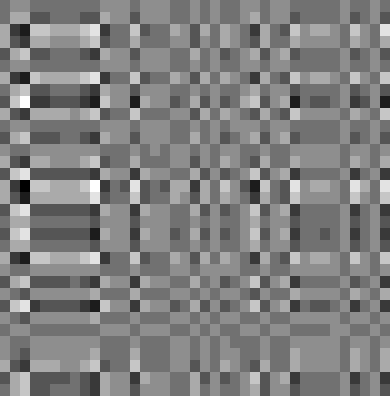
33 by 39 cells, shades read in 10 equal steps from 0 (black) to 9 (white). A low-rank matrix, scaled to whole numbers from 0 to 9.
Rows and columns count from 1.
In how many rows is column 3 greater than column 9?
18
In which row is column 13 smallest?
16
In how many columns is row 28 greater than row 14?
16
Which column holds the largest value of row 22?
10
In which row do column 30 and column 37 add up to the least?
9
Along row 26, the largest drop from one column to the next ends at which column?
4
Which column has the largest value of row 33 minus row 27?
3
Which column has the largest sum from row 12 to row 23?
2
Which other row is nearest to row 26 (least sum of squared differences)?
20
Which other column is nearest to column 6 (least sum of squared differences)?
7
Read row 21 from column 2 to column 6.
6 6 4 4 4
